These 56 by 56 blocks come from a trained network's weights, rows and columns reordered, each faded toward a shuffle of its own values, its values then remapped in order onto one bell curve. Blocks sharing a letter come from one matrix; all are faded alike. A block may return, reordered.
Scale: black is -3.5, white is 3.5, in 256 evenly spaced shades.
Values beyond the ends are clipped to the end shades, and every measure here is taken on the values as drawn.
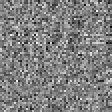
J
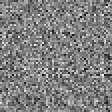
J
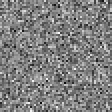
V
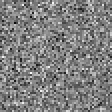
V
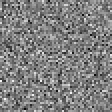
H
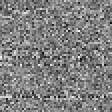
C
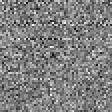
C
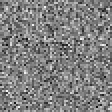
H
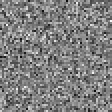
V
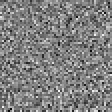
H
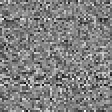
C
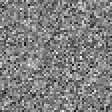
V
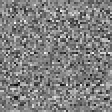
C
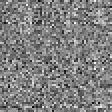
J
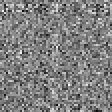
J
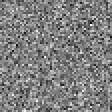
V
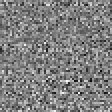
C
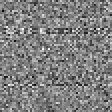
C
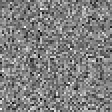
H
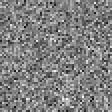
H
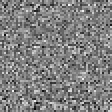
C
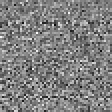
C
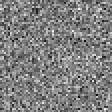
H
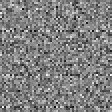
C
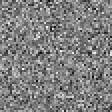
H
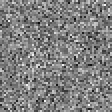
V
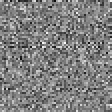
C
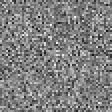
H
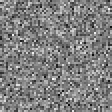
V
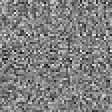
J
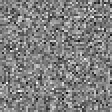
H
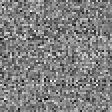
C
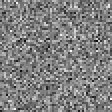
H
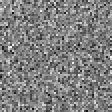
V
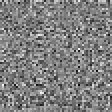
J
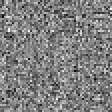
H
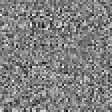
J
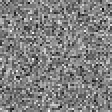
V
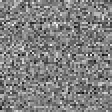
C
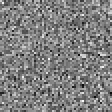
H
